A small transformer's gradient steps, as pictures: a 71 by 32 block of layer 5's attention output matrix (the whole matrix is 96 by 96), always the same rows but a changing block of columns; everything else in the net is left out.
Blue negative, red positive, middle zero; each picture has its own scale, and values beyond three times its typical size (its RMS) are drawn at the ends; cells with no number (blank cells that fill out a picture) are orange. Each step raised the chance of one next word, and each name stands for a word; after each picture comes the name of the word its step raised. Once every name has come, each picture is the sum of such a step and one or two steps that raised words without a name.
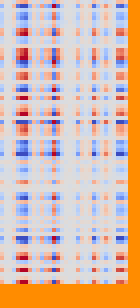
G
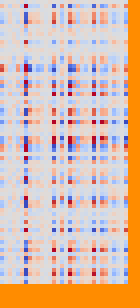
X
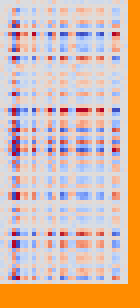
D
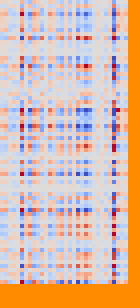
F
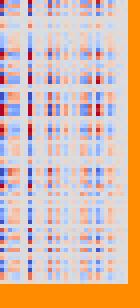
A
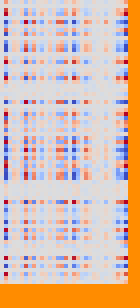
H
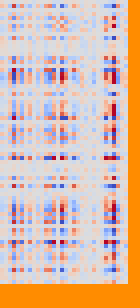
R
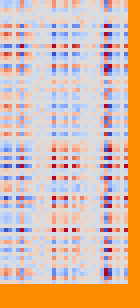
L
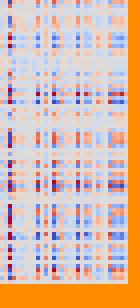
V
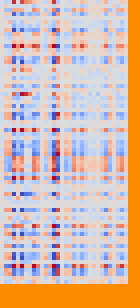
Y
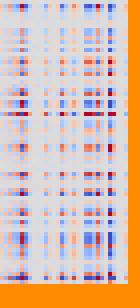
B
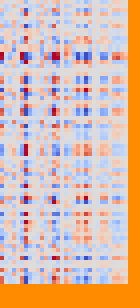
G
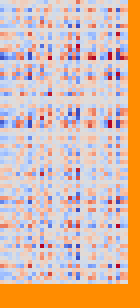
Y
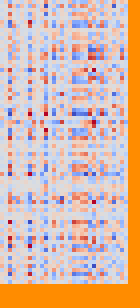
A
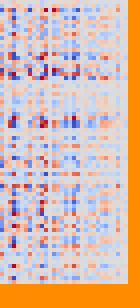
R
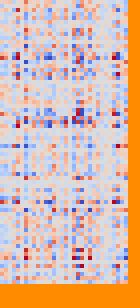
B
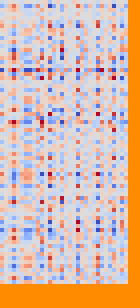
R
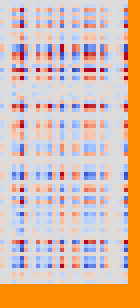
L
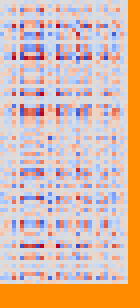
D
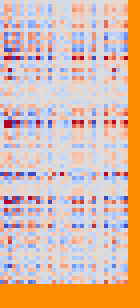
F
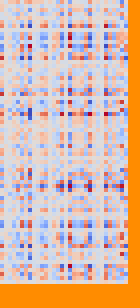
V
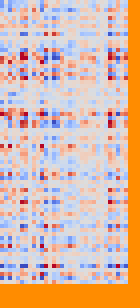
B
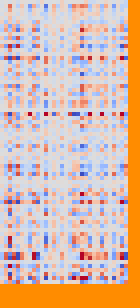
B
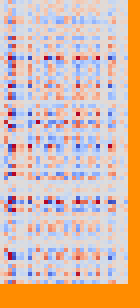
X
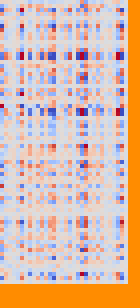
A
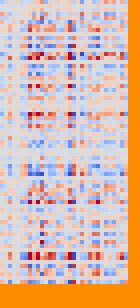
Y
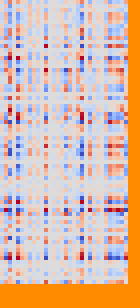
G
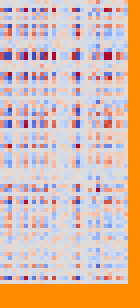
V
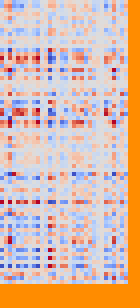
B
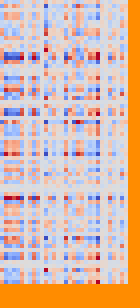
G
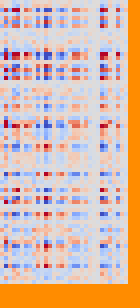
L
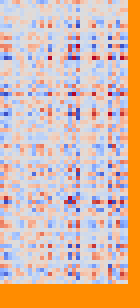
V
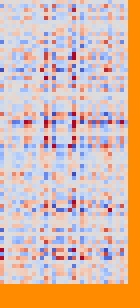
X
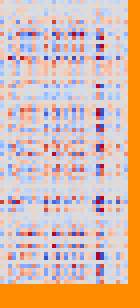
D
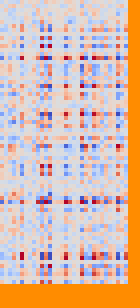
X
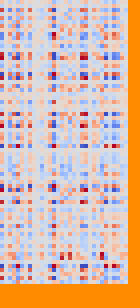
V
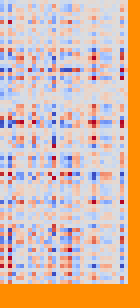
X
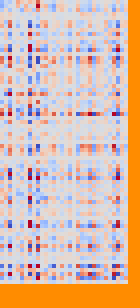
B
